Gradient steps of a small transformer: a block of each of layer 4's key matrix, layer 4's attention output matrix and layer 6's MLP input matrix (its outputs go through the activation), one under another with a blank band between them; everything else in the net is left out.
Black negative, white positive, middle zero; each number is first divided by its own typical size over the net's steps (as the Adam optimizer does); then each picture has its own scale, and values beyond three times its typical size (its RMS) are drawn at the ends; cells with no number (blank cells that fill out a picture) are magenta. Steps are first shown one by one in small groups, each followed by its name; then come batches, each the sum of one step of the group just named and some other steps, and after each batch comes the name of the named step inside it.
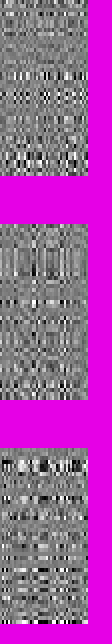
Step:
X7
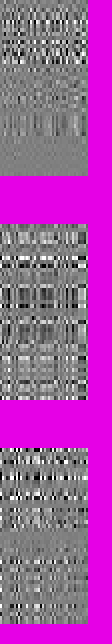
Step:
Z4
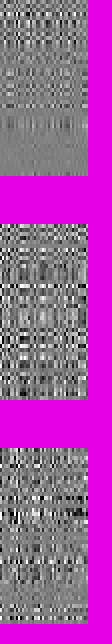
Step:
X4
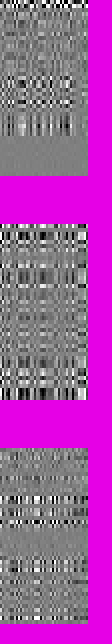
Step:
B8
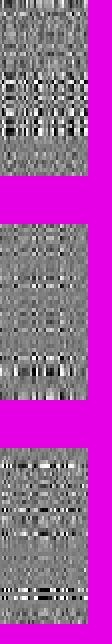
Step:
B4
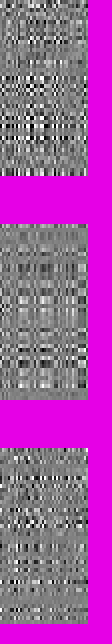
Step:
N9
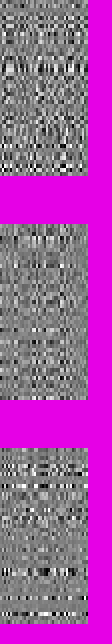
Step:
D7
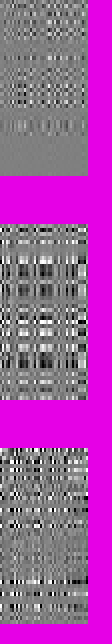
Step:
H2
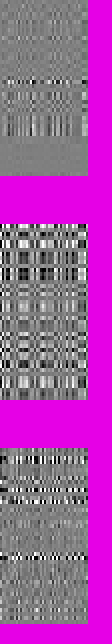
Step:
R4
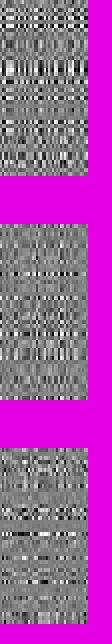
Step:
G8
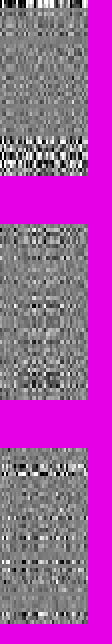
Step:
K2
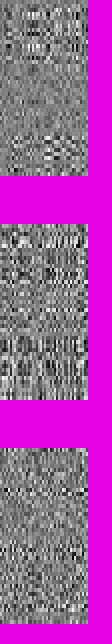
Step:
R4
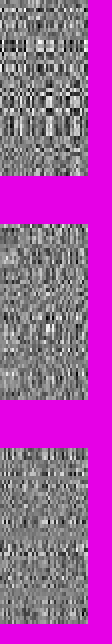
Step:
D7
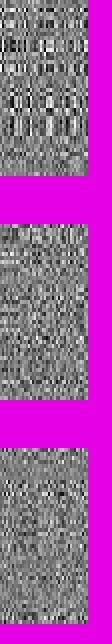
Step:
G8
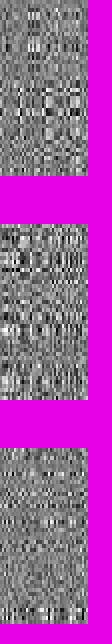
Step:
R4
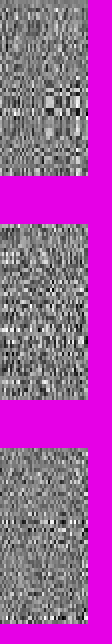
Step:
H2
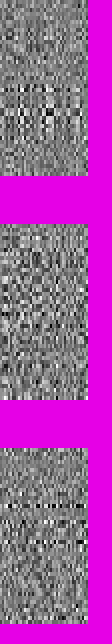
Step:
N9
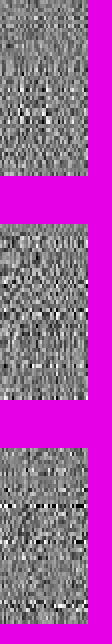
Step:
G8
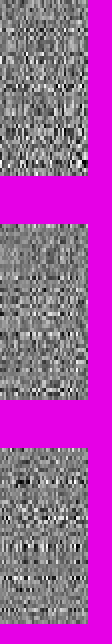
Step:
N9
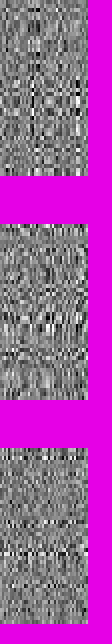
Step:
N9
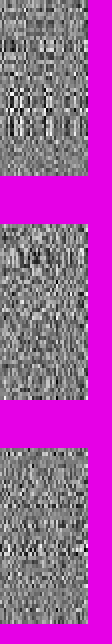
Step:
N9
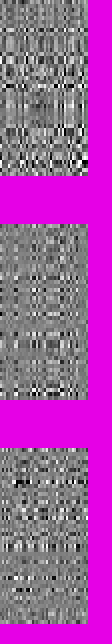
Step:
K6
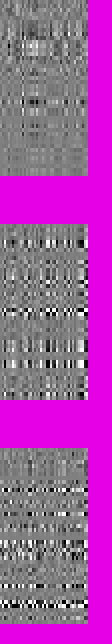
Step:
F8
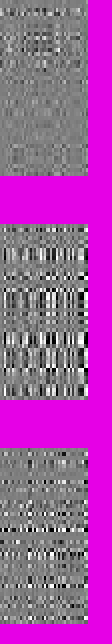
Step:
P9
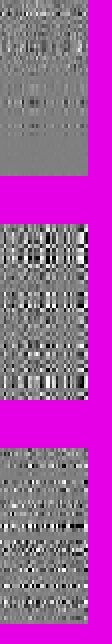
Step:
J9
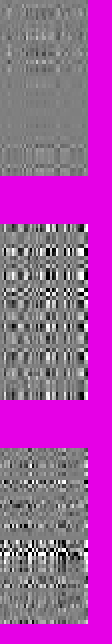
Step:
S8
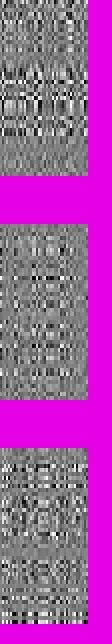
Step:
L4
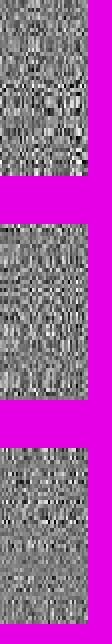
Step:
K6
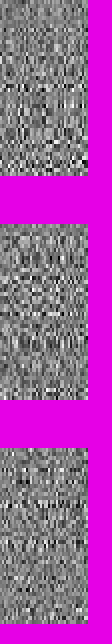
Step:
K6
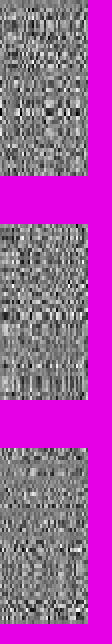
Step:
F8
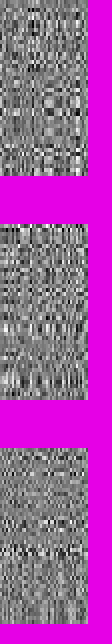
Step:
S8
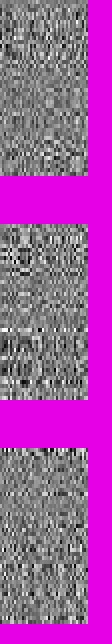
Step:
J9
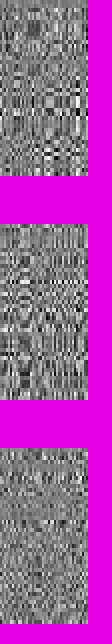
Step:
F8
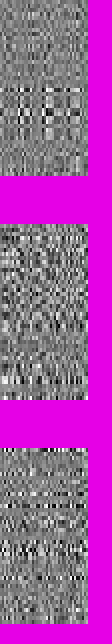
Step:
S8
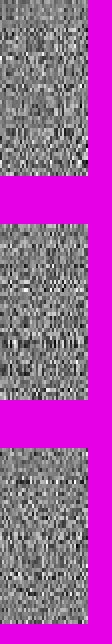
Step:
K6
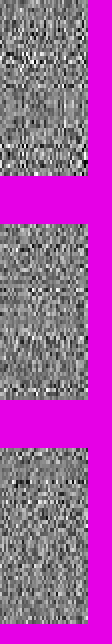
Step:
K6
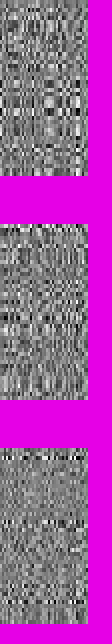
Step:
J9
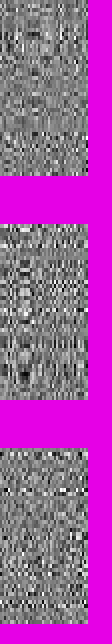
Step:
F8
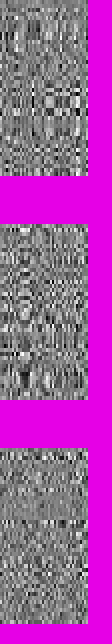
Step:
J9
